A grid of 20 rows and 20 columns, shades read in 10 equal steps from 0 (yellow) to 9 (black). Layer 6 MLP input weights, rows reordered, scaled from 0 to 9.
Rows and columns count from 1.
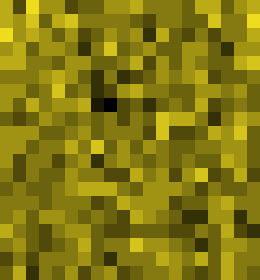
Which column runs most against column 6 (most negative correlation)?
11
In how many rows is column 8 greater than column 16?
13
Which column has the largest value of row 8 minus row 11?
8
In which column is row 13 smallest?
16
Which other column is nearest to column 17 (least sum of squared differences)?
10
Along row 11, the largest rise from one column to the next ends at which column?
9
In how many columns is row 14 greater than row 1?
10
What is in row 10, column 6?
4
